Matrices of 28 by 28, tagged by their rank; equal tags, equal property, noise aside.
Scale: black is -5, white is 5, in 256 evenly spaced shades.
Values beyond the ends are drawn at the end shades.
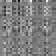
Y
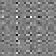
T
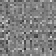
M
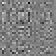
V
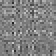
M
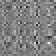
Y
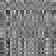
Y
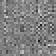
M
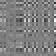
T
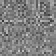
V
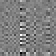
T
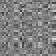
Y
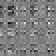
Y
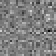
M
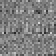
V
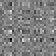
Y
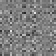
M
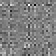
Y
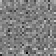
V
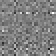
M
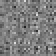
V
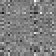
Y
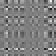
T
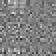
V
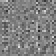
V
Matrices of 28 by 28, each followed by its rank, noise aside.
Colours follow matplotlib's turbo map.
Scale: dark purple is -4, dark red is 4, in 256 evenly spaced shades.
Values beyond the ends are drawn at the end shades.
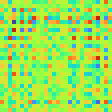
two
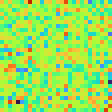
six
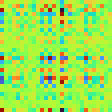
two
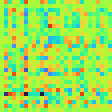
three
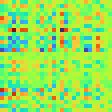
two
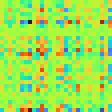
two
